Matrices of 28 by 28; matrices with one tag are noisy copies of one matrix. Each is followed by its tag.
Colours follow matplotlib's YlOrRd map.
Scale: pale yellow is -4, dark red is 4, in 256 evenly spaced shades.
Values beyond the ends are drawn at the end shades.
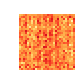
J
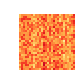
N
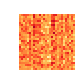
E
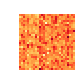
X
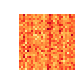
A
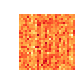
J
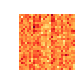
E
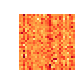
A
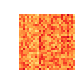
X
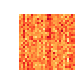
A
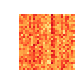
E
